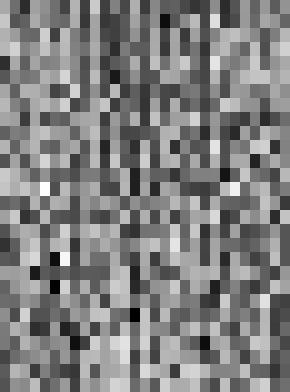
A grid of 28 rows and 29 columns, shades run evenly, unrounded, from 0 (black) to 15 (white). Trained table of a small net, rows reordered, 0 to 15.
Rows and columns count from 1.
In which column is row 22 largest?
27
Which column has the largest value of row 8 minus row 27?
7
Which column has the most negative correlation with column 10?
21
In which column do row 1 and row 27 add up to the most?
25
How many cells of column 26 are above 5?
24
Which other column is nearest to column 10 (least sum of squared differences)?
4
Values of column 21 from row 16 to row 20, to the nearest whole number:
9 3 4 4 10
